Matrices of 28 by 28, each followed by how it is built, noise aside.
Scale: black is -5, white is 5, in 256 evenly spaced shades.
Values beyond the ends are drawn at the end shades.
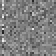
uneven columns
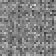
blocks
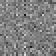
low rank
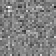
uneven rows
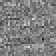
low rank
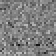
uneven rows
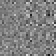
low rank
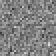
repeating columns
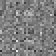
low rank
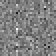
uneven columns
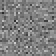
low rank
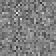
low rank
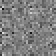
low rank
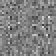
low rank
